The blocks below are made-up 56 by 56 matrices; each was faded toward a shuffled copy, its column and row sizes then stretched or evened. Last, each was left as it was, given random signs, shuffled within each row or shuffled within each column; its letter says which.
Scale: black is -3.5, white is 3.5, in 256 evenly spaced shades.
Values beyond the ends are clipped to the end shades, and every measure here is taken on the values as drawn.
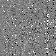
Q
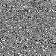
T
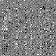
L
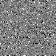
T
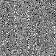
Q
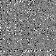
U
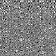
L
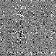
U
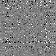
L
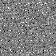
T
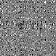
L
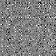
L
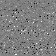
T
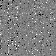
Q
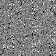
Q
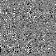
U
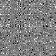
L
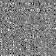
L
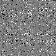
U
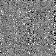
U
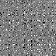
L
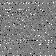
T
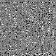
U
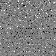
T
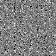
Q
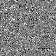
T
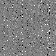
Q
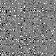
L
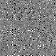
L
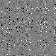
U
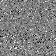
T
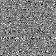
T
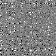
U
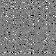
U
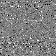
T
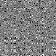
L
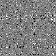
L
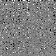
L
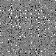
U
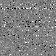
T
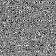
T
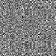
L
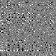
L
